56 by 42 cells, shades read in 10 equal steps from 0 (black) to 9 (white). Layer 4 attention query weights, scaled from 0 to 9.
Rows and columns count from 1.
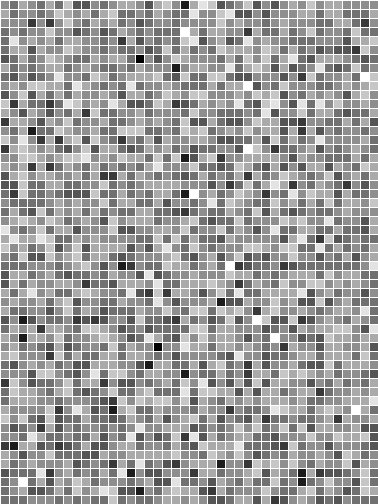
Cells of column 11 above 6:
6
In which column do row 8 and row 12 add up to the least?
20
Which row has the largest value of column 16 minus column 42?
48
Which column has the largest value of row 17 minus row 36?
3
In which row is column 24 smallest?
55
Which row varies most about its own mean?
12
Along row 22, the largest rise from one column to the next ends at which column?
22
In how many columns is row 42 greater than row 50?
21
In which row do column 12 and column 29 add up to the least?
35
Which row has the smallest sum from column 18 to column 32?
24
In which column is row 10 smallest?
29
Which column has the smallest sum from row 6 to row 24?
4
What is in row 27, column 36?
2
